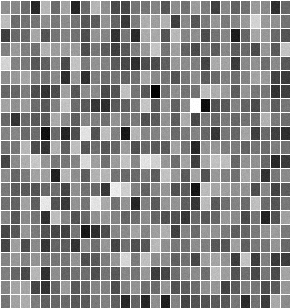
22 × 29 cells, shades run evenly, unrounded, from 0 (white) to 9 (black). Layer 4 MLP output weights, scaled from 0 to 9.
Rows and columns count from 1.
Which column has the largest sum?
28
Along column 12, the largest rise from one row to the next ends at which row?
15
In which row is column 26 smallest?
2
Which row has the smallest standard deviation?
9
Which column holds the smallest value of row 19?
13
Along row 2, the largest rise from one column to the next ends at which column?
18
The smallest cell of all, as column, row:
20, 8
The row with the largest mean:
22
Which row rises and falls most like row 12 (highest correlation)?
19
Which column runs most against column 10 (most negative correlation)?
14
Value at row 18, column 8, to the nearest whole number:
7
